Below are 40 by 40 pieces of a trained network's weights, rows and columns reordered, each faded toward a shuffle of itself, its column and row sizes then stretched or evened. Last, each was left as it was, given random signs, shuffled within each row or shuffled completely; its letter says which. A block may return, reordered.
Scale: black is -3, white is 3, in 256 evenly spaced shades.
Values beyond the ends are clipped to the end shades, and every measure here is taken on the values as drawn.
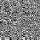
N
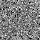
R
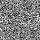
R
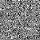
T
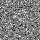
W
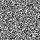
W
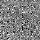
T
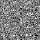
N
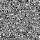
R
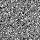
W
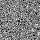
W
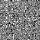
T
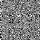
T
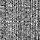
N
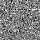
R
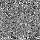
R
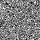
W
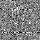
T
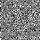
T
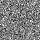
W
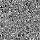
T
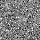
W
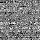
R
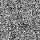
W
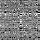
N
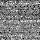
R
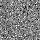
W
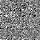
T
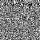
R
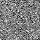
W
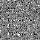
T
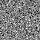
W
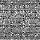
N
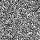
W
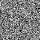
R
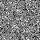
W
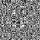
N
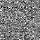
T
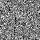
W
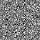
T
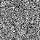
R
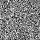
W
